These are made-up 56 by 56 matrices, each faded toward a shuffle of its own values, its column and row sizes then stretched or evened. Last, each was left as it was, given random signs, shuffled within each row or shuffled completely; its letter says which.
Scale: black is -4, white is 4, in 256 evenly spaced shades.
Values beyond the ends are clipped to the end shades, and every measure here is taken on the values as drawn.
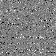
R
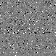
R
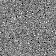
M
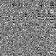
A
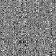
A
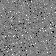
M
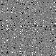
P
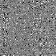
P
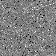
M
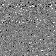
R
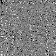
P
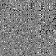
A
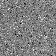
M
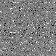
R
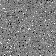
M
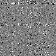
P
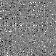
P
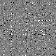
P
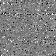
R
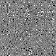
A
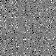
P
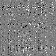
A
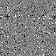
P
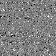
R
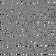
A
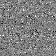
R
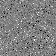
M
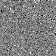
R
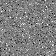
M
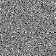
R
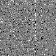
P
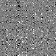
A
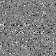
R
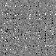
P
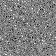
M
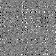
A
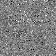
R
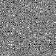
P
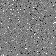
M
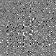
A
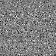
R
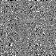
P
